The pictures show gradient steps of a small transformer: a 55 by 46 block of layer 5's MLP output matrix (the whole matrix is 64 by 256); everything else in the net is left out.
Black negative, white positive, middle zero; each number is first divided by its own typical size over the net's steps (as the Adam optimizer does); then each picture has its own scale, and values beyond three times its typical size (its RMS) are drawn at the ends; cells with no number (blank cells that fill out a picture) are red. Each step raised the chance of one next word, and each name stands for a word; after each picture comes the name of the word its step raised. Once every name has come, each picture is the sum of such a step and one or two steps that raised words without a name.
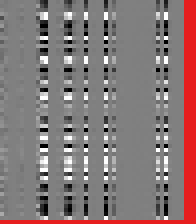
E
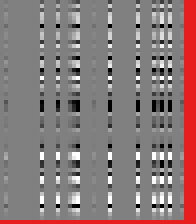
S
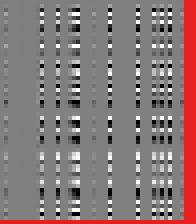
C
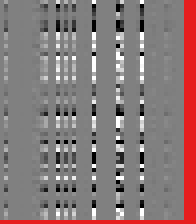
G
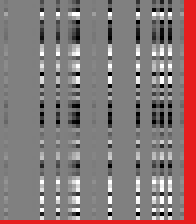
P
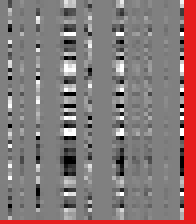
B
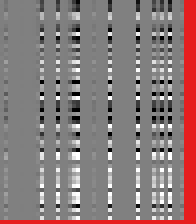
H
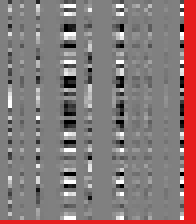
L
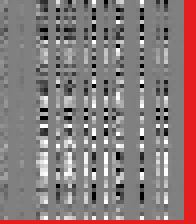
H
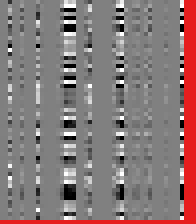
C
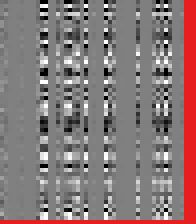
P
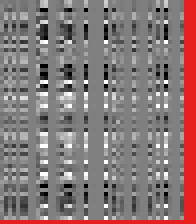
E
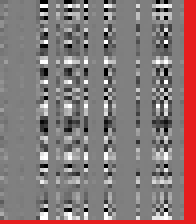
L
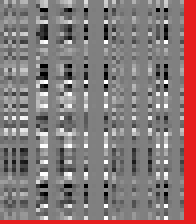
B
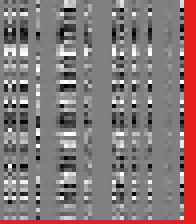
P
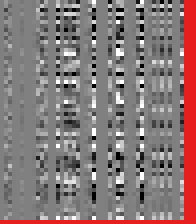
P
